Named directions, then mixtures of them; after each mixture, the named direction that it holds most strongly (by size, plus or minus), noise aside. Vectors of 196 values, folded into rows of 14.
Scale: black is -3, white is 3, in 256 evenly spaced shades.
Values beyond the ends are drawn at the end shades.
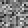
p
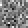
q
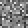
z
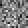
q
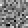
q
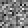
p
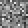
z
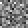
z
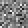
p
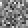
q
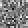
q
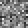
z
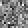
q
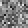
q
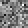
p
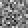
q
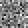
z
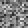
p
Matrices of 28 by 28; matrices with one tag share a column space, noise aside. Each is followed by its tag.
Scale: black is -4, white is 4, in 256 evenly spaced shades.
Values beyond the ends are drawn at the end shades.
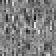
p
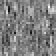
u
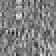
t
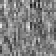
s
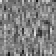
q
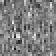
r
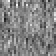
s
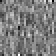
q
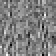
t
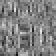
u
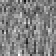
q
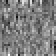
p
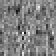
u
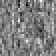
s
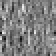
u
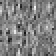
u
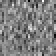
r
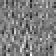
t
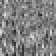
t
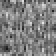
r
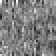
p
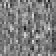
r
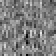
t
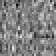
r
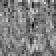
s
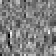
t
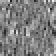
q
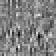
t
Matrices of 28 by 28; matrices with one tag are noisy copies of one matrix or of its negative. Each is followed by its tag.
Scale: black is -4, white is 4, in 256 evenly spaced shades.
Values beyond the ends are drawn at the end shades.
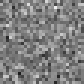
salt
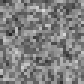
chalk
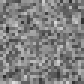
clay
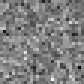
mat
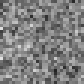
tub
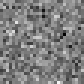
chalk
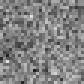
tub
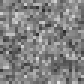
chalk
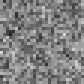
chalk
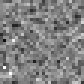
clay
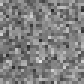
tub
